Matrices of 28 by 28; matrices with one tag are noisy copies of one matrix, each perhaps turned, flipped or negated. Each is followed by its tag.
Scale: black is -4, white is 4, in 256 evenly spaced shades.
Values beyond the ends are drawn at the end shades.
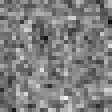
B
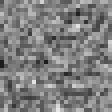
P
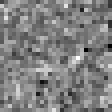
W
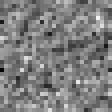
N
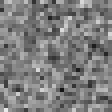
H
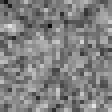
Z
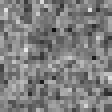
Z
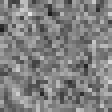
N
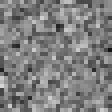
N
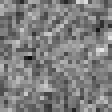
N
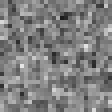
H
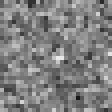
H
